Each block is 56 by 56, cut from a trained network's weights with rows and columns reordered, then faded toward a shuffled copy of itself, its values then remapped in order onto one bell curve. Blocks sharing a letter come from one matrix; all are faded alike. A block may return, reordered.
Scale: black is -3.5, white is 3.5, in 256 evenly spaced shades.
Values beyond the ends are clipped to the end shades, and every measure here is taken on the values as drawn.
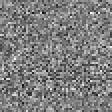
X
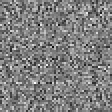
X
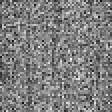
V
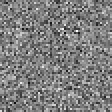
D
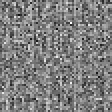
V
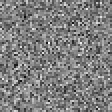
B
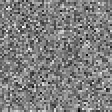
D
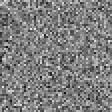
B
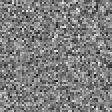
D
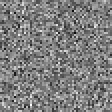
B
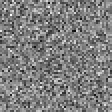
D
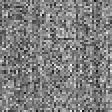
V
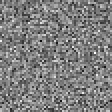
B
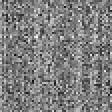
V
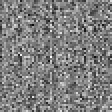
V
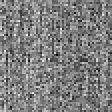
V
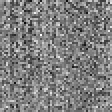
V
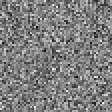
D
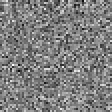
X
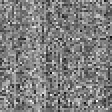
V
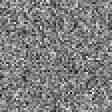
D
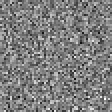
D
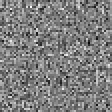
B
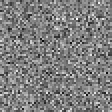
X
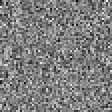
B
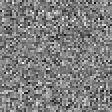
X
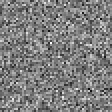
D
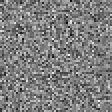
B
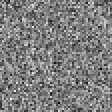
B
